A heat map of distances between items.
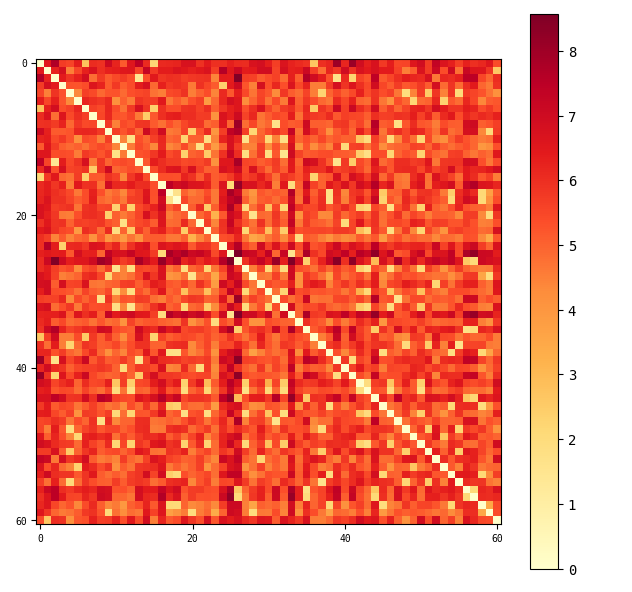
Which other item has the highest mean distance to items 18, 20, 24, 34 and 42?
26
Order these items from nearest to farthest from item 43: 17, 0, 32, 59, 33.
32, 59, 17, 0, 33
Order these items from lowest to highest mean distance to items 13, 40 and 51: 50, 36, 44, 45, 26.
45, 36, 50, 44, 26
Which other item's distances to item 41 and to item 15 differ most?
0
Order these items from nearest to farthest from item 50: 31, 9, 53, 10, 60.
10, 53, 31, 9, 60
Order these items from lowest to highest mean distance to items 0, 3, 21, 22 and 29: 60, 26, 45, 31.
45, 31, 60, 26
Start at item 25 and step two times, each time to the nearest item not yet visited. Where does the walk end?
16
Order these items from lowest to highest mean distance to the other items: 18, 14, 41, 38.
38, 18, 41, 14
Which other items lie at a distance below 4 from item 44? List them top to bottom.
26, 35, 56, 57
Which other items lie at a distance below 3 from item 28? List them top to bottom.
9, 20, 59
